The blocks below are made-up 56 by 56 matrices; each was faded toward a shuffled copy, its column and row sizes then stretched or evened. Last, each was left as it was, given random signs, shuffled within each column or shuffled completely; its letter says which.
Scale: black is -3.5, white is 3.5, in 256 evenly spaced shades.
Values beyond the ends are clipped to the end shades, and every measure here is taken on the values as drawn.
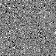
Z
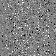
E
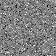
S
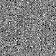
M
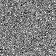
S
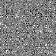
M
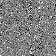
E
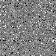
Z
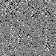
M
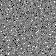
S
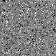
E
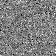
S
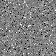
S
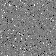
S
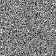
E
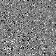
Z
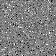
S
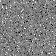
S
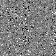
E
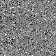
E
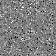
E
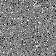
E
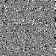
Z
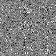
Z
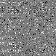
M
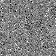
E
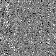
E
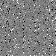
E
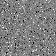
S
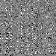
M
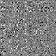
M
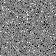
S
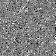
Z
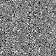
E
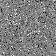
S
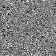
E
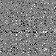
M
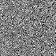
E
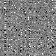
M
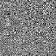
M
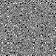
M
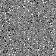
E
